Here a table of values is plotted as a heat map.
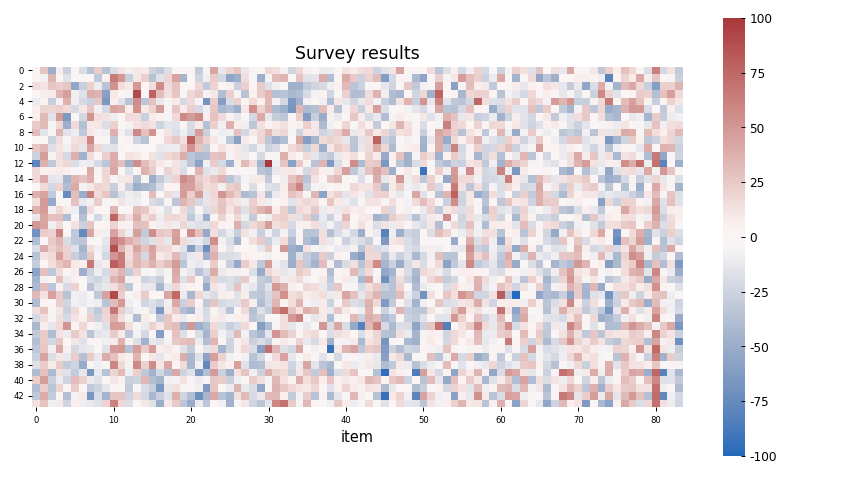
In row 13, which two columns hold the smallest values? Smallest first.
50, 62
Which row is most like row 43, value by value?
31
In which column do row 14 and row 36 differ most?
38
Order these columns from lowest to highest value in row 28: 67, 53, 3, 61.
53, 67, 3, 61
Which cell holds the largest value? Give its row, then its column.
12, 30
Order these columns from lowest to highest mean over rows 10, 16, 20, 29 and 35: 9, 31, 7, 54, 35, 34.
35, 31, 9, 34, 7, 54
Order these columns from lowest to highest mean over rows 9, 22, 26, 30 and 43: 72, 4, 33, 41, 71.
71, 4, 41, 33, 72
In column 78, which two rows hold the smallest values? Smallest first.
15, 16
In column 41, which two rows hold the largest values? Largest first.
12, 36
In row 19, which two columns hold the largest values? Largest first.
10, 53
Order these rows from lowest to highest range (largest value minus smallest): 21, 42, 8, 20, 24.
20, 8, 24, 21, 42
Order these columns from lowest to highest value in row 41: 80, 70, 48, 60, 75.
48, 75, 70, 60, 80
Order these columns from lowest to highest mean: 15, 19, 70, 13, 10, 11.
19, 15, 70, 13, 11, 10
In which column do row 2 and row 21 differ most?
0
